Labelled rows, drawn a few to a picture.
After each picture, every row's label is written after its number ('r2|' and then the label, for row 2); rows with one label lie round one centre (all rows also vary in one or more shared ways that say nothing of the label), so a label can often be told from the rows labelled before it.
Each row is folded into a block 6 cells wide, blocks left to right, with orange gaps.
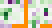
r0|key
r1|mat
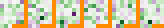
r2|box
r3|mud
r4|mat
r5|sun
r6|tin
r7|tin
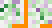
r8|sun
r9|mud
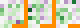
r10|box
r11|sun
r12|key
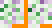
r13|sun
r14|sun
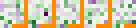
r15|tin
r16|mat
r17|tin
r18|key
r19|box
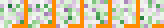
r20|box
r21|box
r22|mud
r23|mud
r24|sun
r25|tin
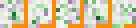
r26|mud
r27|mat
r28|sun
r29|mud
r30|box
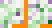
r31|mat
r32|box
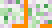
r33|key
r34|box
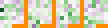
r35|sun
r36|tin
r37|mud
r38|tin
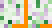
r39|tin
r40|tin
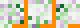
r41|box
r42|tin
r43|sun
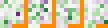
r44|mat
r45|sun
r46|mud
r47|box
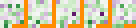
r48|box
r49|tin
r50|mat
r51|mat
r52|box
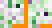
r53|tin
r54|mat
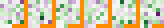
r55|box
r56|mud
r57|sun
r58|key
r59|tin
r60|mat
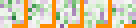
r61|mud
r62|sun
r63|tin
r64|mat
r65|box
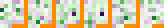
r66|sun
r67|tin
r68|mat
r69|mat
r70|mud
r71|mud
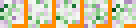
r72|sun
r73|tin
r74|tin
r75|mud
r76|sun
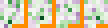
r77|tin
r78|mud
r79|box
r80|mud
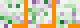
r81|tin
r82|key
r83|mat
